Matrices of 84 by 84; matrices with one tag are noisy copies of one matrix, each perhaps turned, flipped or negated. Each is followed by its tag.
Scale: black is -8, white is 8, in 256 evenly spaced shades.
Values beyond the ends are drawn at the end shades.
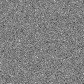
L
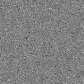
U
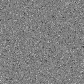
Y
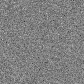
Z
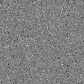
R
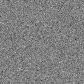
Z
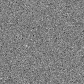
U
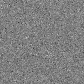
U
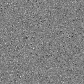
U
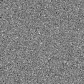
R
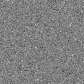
Z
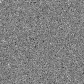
R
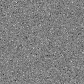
U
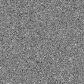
Z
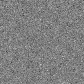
L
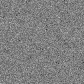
L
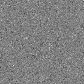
U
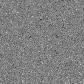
L
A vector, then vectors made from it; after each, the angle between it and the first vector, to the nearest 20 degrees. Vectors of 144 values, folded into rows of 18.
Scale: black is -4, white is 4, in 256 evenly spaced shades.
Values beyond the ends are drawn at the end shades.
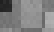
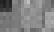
20 degrees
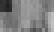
20 degrees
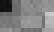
20 degrees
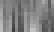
100 degrees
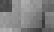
60 degrees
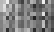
120 degrees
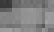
40 degrees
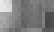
160 degrees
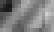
40 degrees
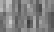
120 degrees
